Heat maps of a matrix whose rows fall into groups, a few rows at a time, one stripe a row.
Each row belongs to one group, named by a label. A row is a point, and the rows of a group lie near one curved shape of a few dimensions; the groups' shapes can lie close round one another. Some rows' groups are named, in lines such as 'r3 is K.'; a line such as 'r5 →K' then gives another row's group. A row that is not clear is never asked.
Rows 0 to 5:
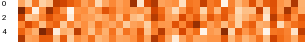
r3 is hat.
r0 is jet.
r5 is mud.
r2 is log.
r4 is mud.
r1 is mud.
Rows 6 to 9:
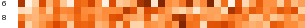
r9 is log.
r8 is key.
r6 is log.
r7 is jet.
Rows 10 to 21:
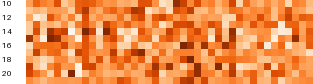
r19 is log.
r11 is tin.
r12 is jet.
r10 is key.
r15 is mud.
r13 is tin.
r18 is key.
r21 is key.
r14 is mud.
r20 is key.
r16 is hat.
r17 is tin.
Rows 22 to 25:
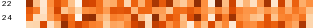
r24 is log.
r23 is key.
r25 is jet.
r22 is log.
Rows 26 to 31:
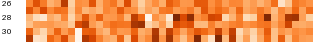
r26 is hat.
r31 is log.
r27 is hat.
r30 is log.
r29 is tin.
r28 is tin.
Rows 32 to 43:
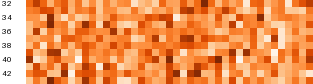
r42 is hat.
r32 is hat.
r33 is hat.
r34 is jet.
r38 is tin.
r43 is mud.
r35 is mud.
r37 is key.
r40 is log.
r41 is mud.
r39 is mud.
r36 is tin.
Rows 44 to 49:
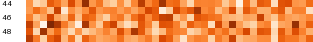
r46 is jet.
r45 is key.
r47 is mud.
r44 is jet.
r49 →mud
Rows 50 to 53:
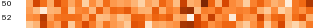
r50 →hat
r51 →key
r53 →hat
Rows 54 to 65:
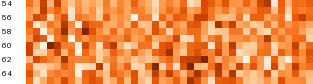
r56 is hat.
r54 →hat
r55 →hat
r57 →log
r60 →mud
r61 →log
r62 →hat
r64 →log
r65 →log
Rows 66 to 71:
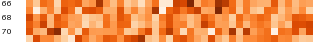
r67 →log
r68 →hat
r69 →hat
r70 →mud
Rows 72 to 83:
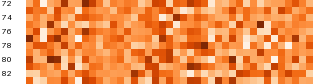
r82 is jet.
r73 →mud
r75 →jet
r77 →mud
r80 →mud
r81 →key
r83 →log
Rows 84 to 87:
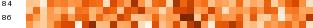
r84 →tin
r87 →log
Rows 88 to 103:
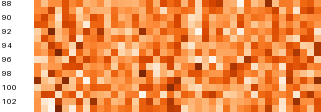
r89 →hat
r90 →mud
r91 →mud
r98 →hat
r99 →log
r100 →jet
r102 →jet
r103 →jet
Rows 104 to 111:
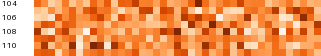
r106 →tin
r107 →hat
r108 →log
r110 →mud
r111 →hat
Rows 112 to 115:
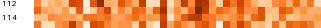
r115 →log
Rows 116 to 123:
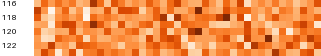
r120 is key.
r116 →mud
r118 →log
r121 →jet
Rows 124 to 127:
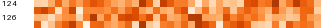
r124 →jet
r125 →hat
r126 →key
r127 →log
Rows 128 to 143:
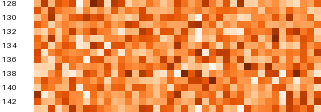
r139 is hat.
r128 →mud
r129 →hat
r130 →jet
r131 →key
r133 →hat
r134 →mud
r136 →log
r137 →jet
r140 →hat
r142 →log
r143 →jet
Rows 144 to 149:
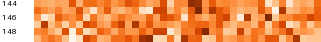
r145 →key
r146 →jet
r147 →tin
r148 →key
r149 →tin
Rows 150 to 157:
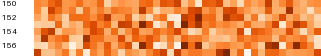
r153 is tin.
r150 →jet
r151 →hat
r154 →mud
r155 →tin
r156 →tin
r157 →log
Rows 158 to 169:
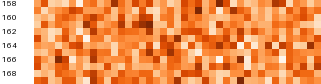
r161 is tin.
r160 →tin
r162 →key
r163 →log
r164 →jet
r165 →jet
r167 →log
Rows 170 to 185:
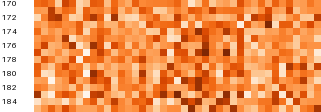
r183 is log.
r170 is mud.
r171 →hat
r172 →mud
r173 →jet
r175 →key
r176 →mud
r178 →hat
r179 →log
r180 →log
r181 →tin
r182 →key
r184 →tin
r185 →hat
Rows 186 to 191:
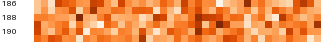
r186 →tin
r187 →tin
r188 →key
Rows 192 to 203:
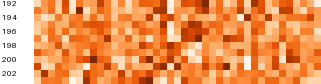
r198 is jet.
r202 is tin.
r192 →key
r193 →key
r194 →jet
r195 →key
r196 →key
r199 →mud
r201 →log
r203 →tin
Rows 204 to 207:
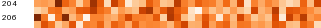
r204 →mud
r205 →jet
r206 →mud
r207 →hat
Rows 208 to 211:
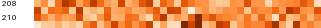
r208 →tin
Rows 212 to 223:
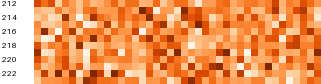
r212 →hat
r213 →tin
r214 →key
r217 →jet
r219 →log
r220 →mud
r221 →jet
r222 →mud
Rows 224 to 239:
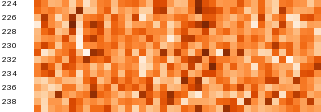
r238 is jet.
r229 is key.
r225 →key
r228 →hat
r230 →hat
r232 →key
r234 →hat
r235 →tin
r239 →log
